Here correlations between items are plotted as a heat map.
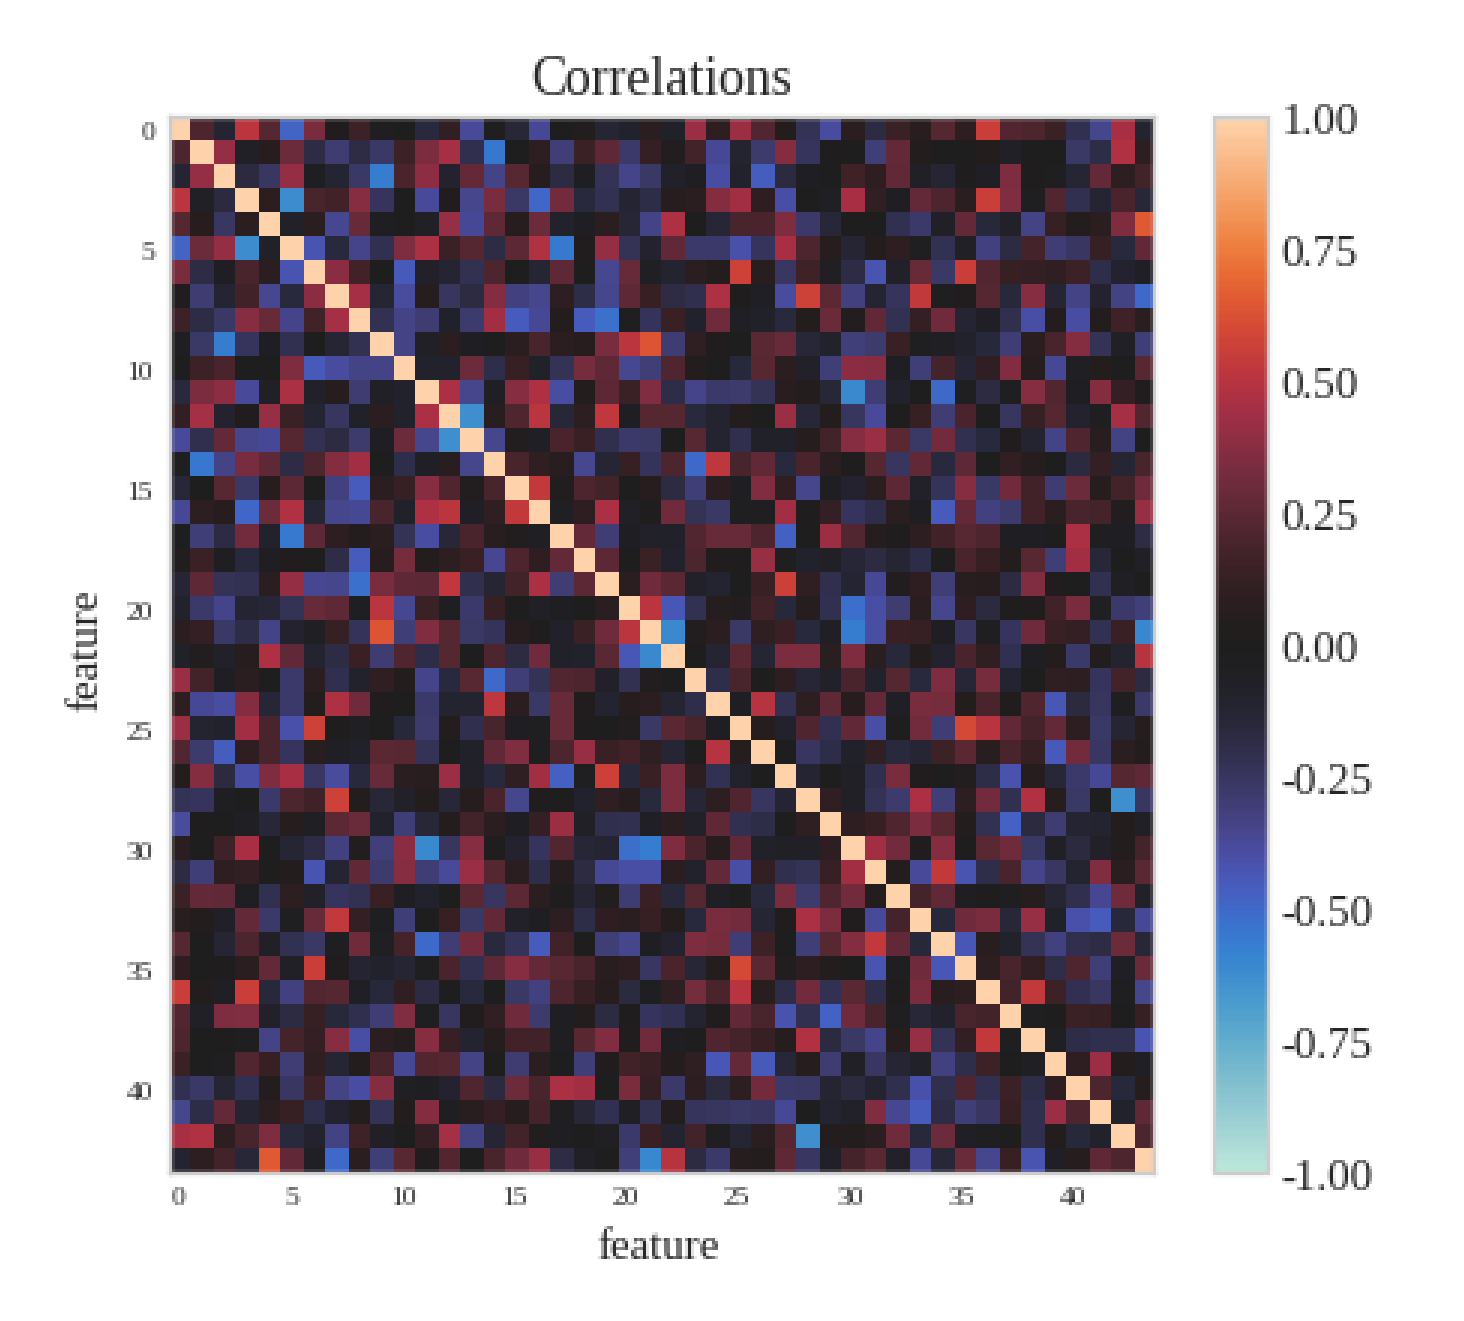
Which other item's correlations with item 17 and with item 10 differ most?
5
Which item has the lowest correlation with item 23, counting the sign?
14
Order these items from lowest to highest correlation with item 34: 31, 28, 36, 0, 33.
28, 33, 36, 0, 31
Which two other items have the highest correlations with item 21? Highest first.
9, 20
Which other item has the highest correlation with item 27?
19
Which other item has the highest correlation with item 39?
41
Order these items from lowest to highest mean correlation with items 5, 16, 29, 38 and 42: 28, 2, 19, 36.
36, 28, 2, 19
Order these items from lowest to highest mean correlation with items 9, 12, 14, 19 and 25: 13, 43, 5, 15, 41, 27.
13, 41, 5, 43, 15, 27
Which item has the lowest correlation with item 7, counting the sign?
43
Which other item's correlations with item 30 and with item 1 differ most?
11
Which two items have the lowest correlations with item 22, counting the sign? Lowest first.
21, 20
